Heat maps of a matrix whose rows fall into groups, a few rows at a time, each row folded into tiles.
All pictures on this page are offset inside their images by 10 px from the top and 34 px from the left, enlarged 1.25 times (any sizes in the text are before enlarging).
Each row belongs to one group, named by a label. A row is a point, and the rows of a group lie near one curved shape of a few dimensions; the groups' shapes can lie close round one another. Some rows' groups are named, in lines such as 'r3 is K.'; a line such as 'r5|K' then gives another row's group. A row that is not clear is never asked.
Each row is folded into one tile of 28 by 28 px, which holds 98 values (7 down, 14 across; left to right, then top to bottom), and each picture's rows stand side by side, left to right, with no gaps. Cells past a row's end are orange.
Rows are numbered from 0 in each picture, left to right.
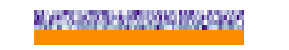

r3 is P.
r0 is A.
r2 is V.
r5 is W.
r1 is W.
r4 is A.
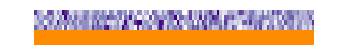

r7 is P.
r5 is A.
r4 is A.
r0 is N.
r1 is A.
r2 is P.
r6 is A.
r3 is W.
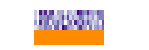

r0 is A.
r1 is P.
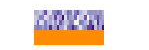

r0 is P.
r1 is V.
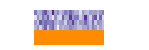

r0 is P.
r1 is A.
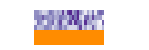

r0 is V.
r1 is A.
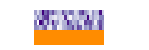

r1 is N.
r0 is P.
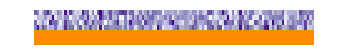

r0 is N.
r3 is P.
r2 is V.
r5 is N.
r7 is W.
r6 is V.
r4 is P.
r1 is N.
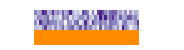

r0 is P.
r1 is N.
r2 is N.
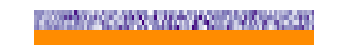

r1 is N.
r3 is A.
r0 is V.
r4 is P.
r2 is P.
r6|N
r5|P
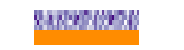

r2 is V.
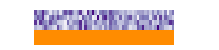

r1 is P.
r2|N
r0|A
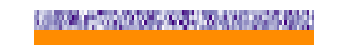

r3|P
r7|A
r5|A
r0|W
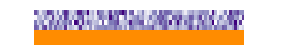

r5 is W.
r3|W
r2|V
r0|N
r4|A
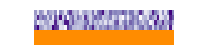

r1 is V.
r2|V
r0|P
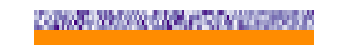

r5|N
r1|P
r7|V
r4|A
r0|V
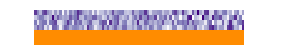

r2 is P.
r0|N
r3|N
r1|N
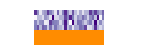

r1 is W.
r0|N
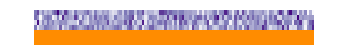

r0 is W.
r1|V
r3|W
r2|W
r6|P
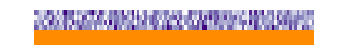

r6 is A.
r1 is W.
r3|A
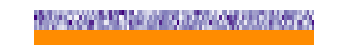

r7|P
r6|V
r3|W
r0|N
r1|W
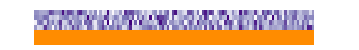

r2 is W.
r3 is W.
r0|V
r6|P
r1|N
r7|A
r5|N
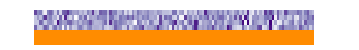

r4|W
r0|N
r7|V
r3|P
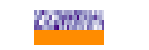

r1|N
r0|V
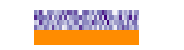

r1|N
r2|A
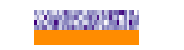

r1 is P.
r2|V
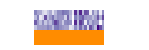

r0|W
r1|A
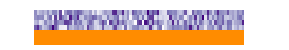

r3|P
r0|P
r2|P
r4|P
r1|N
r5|P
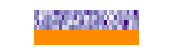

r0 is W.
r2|W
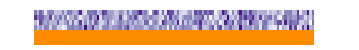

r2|V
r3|N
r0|N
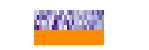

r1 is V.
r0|P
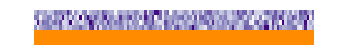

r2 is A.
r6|V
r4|P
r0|W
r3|V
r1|W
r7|W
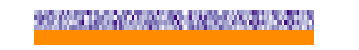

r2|P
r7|P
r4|A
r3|P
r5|N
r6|P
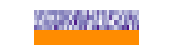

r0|V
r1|A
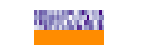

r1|N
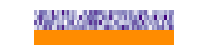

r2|V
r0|A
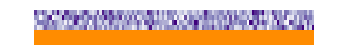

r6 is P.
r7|V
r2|N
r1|V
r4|W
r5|P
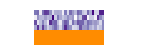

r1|W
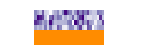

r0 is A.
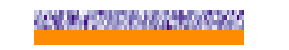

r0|W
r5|W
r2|V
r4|N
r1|A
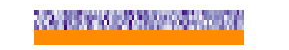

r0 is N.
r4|P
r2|W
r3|N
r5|V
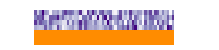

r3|A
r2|A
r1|P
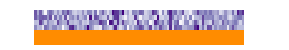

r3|N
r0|N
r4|V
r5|V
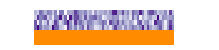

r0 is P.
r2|P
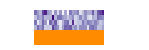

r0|N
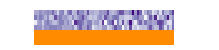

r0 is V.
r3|W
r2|V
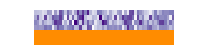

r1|P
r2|W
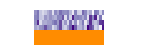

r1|P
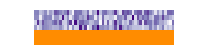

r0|W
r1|A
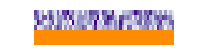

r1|W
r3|N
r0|V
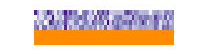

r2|W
